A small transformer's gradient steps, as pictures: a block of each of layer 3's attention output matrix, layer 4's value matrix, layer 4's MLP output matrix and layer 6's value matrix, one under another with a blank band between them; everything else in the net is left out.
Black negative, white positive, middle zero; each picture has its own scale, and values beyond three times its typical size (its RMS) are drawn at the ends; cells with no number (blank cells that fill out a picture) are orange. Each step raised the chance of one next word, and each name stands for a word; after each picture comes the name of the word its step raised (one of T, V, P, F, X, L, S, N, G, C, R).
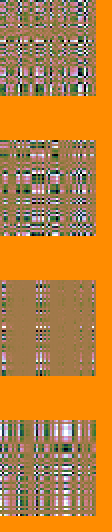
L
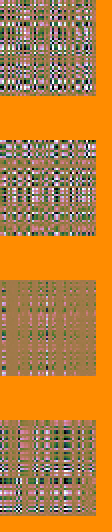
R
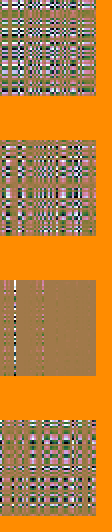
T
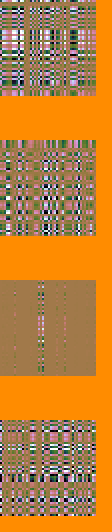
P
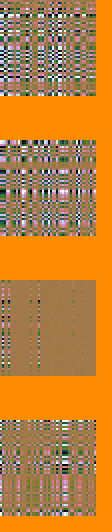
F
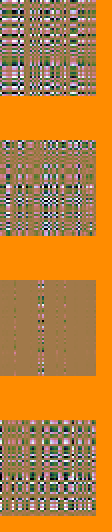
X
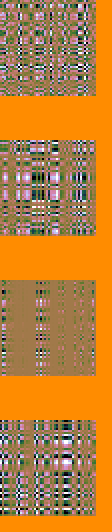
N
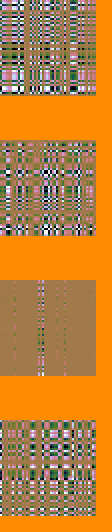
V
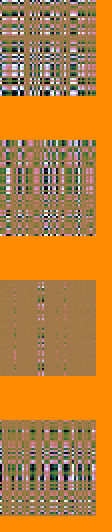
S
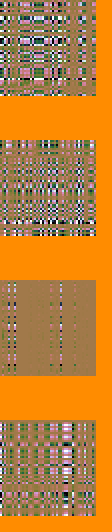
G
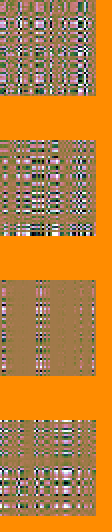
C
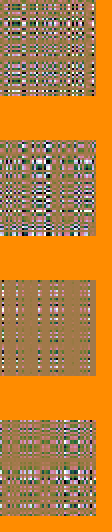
C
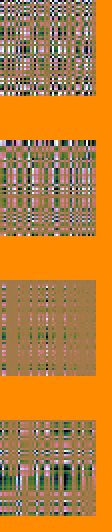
S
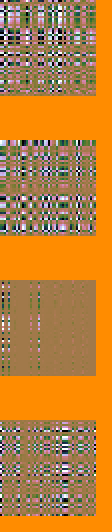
P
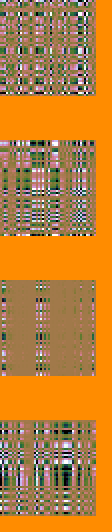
S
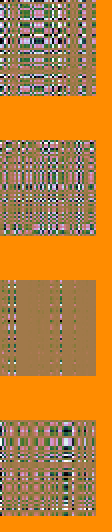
X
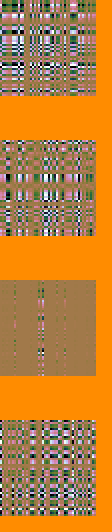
N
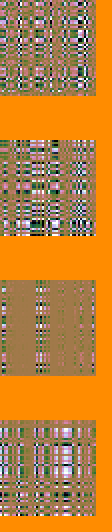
G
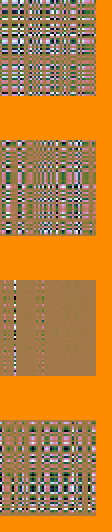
X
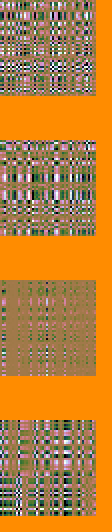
N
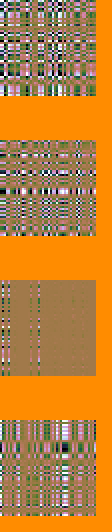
L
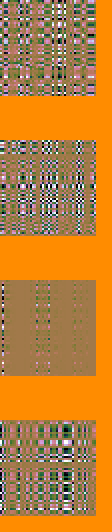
X
